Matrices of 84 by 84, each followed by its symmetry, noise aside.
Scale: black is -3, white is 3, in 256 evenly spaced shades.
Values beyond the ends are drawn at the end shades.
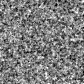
no symmetry.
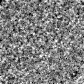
symmetric.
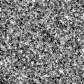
symmetric across the other diagonal.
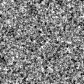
symmetric.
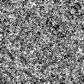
symmetric across the other diagonal.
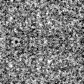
mirrored top to bottom.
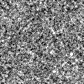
symmetric.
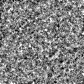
symmetric.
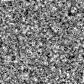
symmetric across the other diagonal.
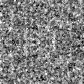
mirrored top to bottom.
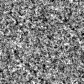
antisymmetric.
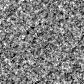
symmetric.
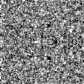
mirrored top to bottom.
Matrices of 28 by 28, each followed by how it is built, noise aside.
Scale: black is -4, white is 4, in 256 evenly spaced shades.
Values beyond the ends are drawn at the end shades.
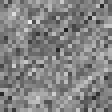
Hankel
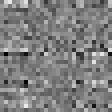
low rank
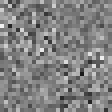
block diagonal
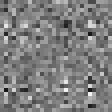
low rank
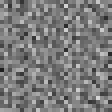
repeating rows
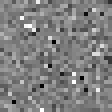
sparse
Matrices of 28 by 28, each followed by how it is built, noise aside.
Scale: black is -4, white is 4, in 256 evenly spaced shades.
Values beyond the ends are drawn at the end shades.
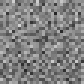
repeating columns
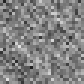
Toeplitz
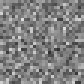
repeating columns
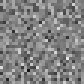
repeating columns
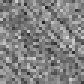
Toeplitz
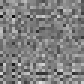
low rank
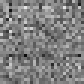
low rank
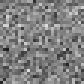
repeating columns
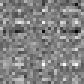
low rank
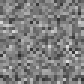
repeating columns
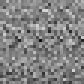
repeating columns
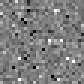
sparse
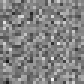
repeating rows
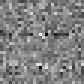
uneven rows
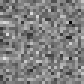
repeating rows
